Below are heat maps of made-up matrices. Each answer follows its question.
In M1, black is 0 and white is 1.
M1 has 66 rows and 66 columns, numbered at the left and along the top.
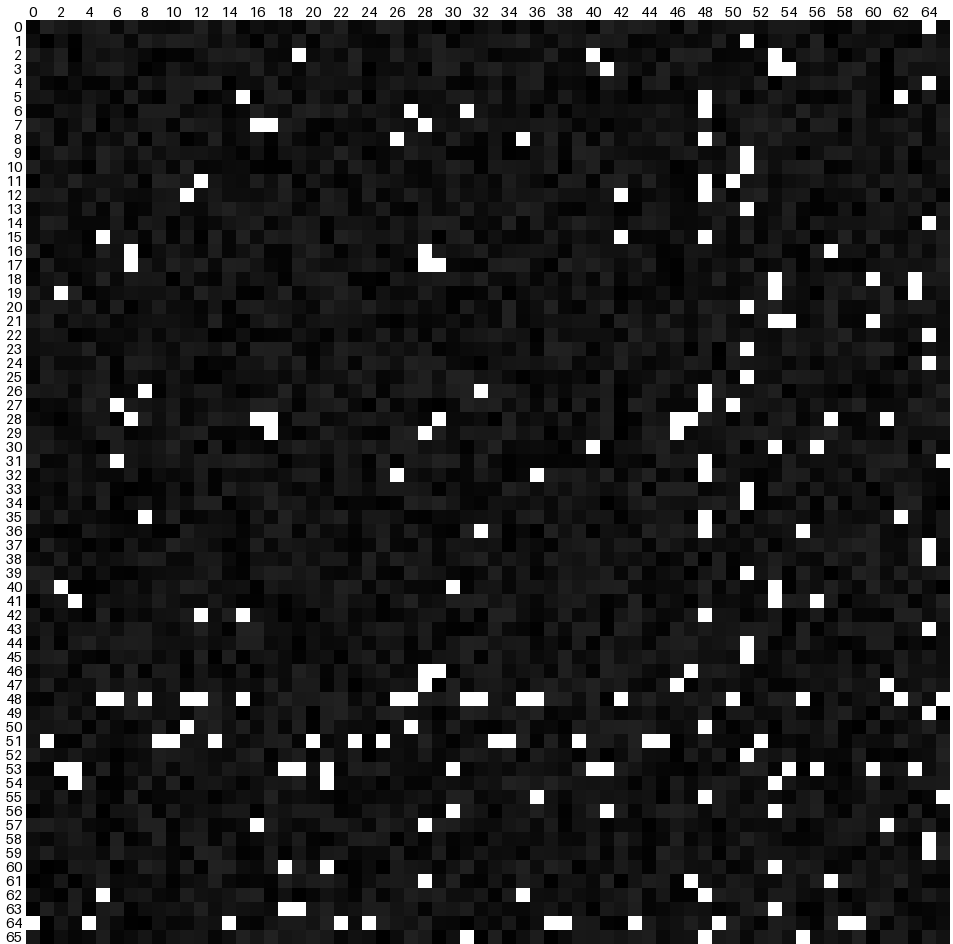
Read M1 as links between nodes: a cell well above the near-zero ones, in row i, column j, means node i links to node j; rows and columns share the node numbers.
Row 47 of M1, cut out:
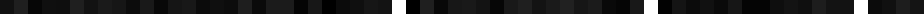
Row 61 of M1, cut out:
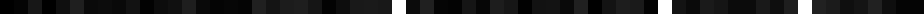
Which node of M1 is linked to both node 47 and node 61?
node 28
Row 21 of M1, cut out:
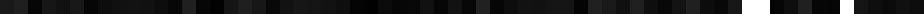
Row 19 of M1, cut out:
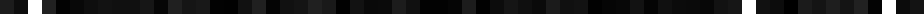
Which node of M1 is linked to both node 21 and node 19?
node 53
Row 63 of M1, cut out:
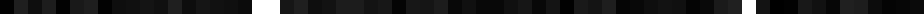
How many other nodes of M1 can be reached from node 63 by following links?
12
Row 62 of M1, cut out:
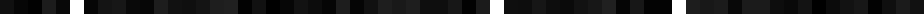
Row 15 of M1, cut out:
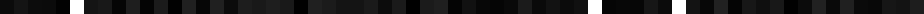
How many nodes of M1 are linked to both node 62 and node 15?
2
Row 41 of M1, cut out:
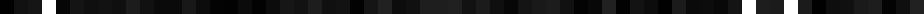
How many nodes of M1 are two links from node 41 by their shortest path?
9
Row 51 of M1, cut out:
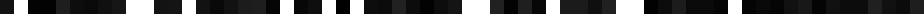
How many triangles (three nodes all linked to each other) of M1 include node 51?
0
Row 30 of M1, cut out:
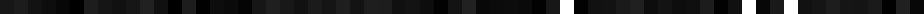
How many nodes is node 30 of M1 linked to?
3
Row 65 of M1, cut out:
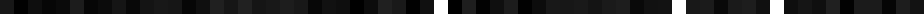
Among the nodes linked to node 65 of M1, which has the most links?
node 48
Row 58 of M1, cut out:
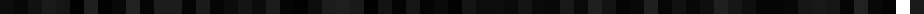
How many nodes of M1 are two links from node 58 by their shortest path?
10
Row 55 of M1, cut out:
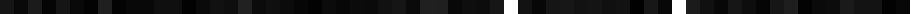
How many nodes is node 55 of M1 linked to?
3
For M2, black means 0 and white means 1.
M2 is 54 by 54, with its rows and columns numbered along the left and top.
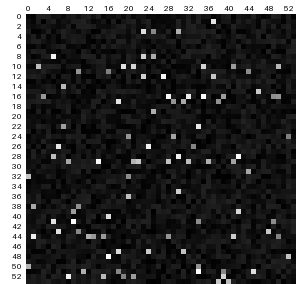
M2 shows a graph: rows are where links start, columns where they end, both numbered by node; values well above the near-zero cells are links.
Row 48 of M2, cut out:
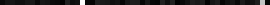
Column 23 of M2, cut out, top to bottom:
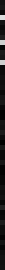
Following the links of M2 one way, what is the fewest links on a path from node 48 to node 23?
3
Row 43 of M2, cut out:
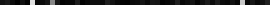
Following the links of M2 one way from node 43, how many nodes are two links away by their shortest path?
8
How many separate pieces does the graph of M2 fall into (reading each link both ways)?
2
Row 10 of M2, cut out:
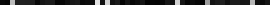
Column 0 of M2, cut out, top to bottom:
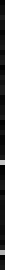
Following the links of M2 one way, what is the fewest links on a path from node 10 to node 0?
2
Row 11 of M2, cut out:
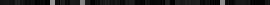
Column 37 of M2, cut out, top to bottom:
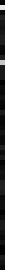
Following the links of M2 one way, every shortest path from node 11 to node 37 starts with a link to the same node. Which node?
node 44
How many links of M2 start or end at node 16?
10
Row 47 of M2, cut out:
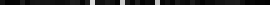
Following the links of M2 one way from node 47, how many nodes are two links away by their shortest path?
4
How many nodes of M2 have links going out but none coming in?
6
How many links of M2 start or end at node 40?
2
